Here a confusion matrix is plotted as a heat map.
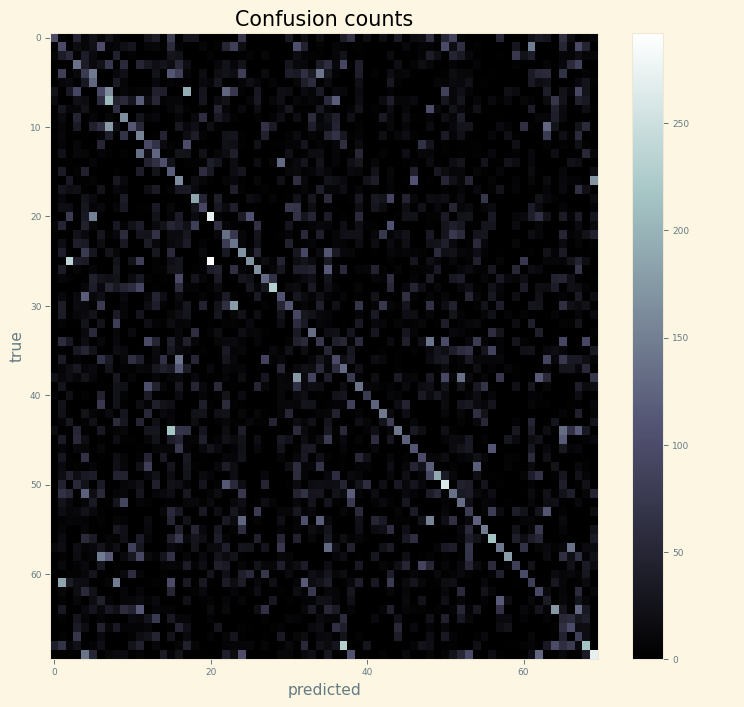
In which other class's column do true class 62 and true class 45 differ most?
65
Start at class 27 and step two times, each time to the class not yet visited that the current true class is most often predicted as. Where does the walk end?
69
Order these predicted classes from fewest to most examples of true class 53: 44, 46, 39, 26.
44, 46, 39, 26
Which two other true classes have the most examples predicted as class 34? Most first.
4, 54
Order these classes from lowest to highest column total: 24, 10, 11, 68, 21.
10, 21, 68, 24, 11
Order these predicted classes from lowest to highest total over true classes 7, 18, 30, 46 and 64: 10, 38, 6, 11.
38, 10, 6, 11
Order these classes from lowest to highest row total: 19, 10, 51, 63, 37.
63, 19, 37, 10, 51
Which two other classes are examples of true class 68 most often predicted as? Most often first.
37, 64
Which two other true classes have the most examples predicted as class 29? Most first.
14, 57
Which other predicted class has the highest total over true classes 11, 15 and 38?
31
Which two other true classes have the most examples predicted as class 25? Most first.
20, 60
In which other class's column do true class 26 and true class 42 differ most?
35
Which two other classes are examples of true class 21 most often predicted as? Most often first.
43, 18
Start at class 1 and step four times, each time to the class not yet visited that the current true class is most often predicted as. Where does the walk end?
54
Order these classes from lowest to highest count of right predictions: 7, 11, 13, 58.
13, 11, 58, 7
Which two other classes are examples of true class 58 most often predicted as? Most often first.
6, 7
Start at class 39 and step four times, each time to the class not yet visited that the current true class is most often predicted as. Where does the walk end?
3
